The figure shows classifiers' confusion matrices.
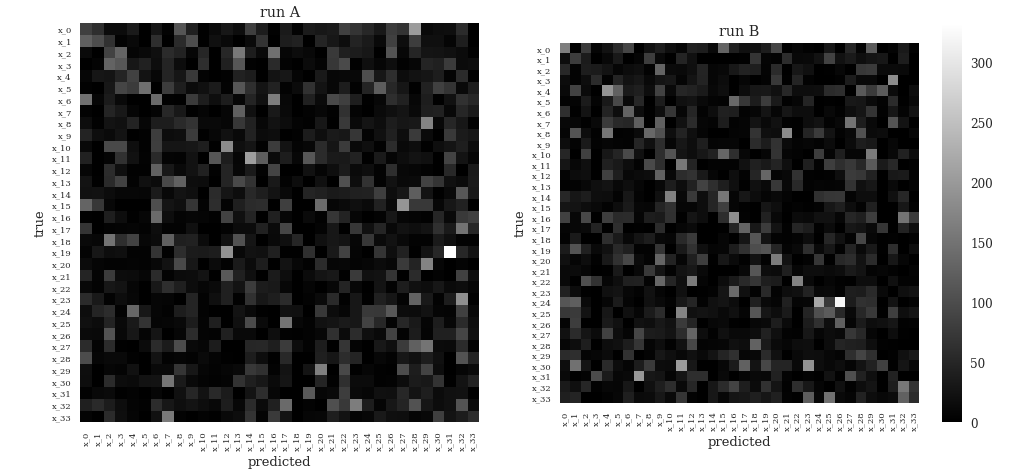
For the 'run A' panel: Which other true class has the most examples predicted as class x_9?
x_1
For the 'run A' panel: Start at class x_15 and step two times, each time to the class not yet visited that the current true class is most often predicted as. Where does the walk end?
x_29
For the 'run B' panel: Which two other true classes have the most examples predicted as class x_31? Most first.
x_3, x_7
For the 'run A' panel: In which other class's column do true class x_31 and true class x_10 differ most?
x_12
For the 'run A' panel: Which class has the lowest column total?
x_18
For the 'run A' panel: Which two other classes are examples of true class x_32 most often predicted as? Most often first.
x_23, x_17
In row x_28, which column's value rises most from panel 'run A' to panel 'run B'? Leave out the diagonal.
x_18
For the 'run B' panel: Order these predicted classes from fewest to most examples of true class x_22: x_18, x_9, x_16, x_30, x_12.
x_30, x_16, x_18, x_9, x_12
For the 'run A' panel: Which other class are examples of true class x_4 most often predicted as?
x_24
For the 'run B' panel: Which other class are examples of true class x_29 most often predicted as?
x_28
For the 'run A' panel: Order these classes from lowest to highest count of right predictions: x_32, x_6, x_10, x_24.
x_10, x_24, x_32, x_6
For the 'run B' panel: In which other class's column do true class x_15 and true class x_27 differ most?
x_12
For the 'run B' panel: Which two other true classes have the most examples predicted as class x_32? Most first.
x_16, x_33
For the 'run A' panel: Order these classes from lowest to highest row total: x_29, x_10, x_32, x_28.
x_28, x_29, x_10, x_32
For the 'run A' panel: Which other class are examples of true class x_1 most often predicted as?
x_0
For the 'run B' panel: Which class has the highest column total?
x_9
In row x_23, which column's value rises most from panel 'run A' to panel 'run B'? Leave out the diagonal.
x_16
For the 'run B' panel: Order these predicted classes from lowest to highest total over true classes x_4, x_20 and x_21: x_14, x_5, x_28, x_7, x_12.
x_14, x_7, x_12, x_28, x_5
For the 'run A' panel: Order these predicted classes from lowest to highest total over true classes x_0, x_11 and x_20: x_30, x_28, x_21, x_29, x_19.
x_30, x_21, x_19, x_29, x_28
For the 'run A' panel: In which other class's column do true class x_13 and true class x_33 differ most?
x_8
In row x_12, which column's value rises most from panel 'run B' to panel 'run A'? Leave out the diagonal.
x_6
